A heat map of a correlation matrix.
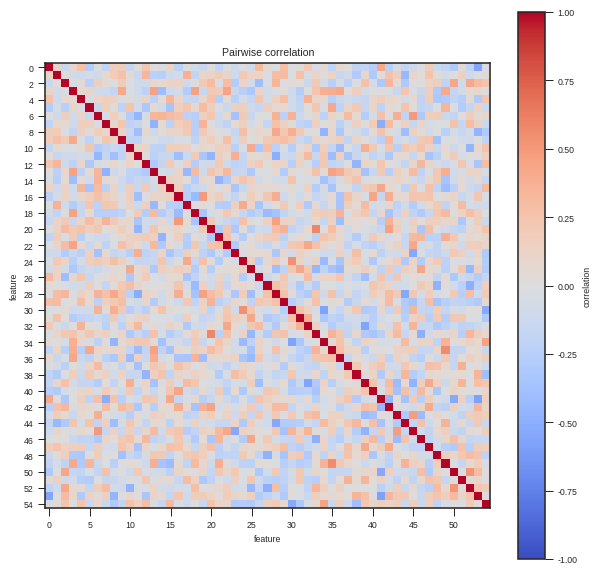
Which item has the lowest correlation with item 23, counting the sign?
45
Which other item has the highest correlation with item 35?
49
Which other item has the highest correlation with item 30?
24
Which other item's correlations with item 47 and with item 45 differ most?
39
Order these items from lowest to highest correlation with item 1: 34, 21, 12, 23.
23, 34, 21, 12
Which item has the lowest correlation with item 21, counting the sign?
14
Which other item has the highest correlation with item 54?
34
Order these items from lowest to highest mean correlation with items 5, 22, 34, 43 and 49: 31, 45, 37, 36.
31, 37, 36, 45
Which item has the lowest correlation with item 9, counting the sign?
48
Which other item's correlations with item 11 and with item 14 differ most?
6
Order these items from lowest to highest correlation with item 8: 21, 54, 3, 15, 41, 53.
53, 54, 3, 21, 15, 41
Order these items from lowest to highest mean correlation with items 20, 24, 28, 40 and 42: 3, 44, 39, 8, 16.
44, 3, 39, 8, 16
